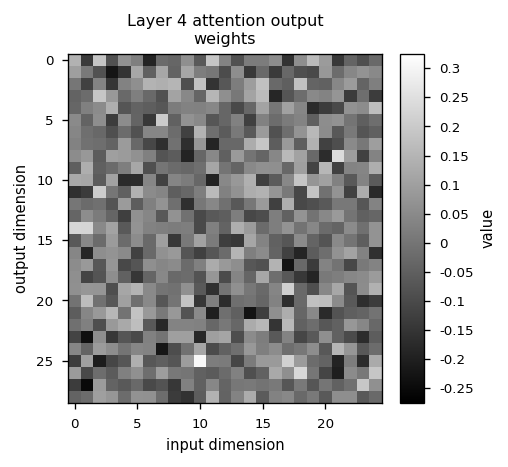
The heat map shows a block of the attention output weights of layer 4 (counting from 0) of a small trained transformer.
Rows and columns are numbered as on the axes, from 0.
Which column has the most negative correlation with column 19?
24
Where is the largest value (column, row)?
10, 25
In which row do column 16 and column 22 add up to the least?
3
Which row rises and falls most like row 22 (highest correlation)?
7
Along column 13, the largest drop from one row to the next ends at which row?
15
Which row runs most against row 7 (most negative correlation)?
17
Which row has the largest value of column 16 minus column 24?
11
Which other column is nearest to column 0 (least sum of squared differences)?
13
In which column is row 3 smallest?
16
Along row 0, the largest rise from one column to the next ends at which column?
2
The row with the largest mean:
14
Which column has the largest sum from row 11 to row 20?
21
